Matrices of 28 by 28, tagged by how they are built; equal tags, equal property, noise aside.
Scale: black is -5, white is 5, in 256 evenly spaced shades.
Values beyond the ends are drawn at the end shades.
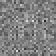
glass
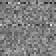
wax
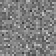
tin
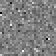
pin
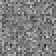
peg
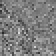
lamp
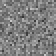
tin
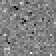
pin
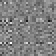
glass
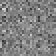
glass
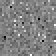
pin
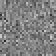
glass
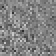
lamp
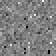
pin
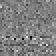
wax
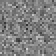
peg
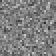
tin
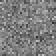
tin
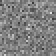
tin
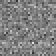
peg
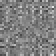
glass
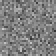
tin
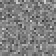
peg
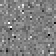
pin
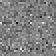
wax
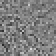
lamp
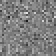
glass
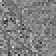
lamp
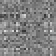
glass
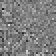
lamp
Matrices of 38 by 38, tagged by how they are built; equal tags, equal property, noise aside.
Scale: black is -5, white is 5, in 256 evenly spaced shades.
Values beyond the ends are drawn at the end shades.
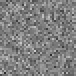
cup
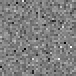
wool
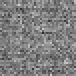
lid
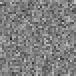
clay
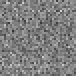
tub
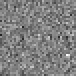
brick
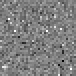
wool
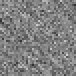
cup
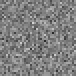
tub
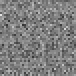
tub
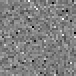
wool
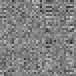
brick
